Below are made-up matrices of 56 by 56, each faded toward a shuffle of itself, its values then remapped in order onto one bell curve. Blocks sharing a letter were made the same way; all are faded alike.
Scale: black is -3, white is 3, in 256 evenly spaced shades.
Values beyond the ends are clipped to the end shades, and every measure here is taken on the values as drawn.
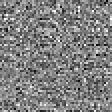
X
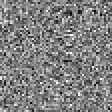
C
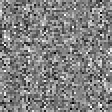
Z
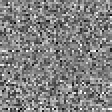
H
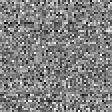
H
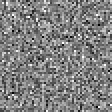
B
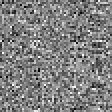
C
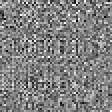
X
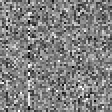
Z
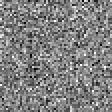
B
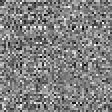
X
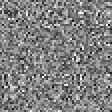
C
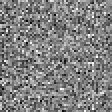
Z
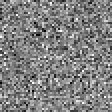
B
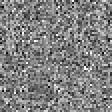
B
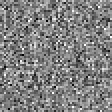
B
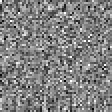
C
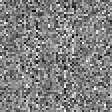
Z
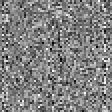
Z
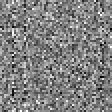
Z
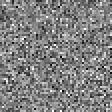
C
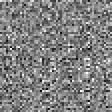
X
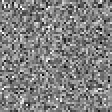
C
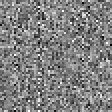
Z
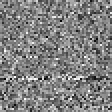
H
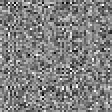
X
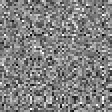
X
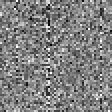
Z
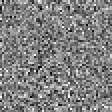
C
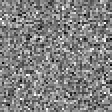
B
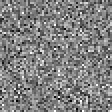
B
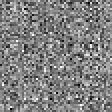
X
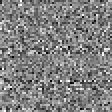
H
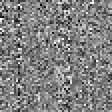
Z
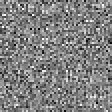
C
